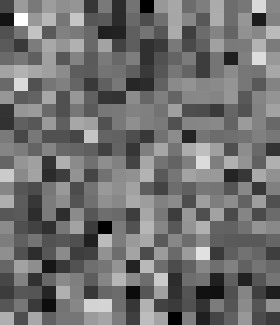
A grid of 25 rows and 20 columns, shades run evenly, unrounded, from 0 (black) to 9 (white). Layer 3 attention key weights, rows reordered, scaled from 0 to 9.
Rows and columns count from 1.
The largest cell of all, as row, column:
2, 2
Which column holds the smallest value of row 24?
4
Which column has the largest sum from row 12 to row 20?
15
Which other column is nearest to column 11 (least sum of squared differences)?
9
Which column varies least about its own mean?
18
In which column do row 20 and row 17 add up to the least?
3
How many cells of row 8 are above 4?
11
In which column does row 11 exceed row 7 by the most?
7
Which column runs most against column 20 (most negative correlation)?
12
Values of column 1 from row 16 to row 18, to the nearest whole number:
6 3 5
